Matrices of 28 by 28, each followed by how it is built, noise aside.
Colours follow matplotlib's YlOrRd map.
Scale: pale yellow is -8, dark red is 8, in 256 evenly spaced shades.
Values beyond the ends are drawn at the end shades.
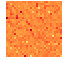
sparse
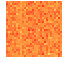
repeating rows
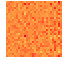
uneven columns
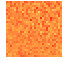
upper triangular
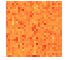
uneven columns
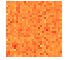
uneven columns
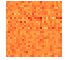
uneven rows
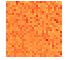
upper triangular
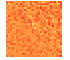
upper triangular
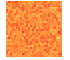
repeating rows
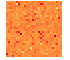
sparse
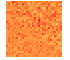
upper triangular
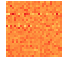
uneven rows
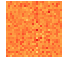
uneven columns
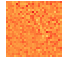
upper triangular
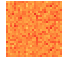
repeating rows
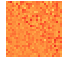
upper triangular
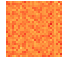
repeating rows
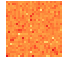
sparse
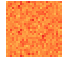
repeating rows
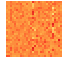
uneven columns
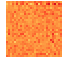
uneven rows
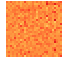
uneven columns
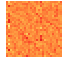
uneven columns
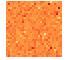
sparse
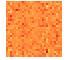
uneven columns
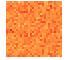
repeating rows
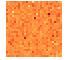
sparse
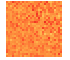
upper triangular
